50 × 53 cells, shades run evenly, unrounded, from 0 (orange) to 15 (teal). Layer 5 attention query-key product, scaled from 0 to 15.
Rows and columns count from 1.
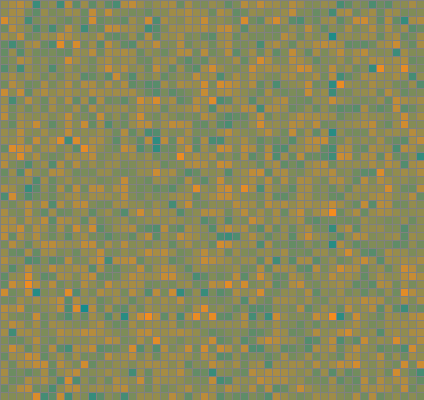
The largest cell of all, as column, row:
11, 39
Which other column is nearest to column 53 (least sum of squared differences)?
41
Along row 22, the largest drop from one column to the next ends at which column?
48
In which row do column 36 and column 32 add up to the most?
44
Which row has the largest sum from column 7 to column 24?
50
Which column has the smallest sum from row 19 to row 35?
28
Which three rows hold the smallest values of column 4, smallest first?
36, 35, 45
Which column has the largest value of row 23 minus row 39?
26
